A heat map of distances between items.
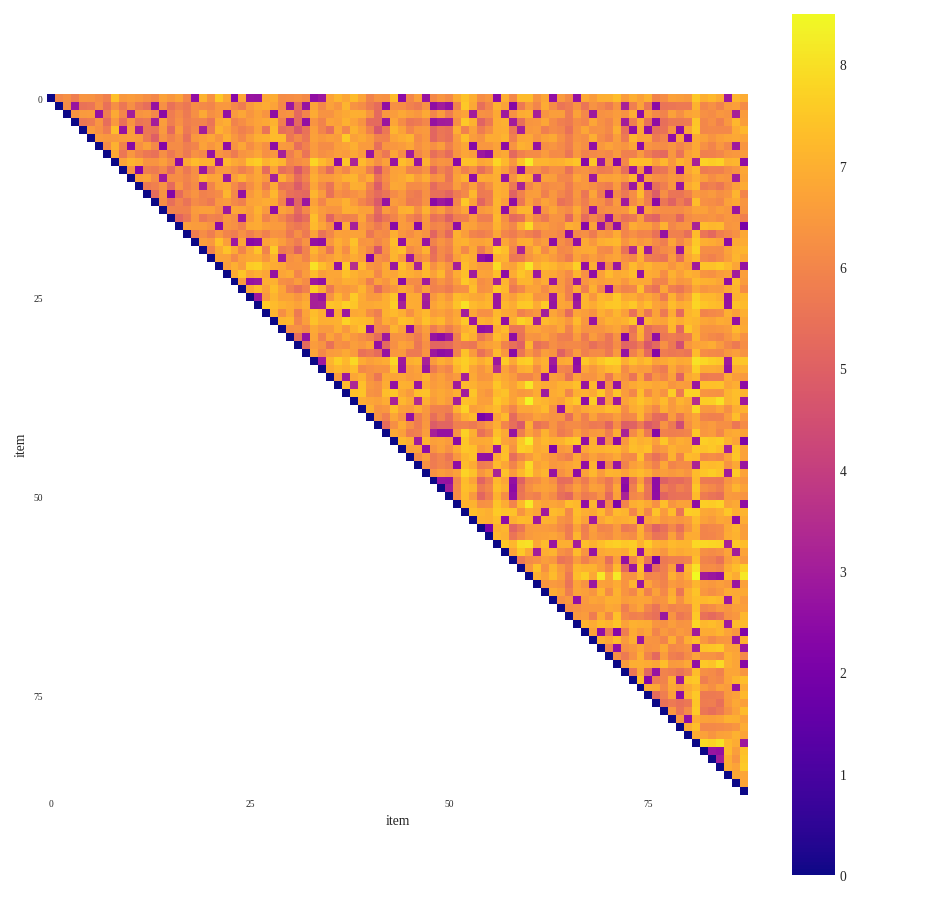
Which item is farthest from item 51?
60
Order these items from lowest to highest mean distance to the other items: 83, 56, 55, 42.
42, 55, 83, 56
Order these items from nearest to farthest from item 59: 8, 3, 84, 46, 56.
3, 84, 46, 8, 56
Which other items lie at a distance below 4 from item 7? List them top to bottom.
20, 29, 40, 45, 54, 55
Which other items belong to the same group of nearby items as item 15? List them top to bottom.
12, 24, 70
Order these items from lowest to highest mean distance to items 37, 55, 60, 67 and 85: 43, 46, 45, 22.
45, 46, 43, 22
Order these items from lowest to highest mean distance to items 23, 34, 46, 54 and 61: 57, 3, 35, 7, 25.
25, 7, 3, 57, 35
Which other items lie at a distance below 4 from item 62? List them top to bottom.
27, 35, 37, 52
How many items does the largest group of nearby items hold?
13
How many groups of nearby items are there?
13
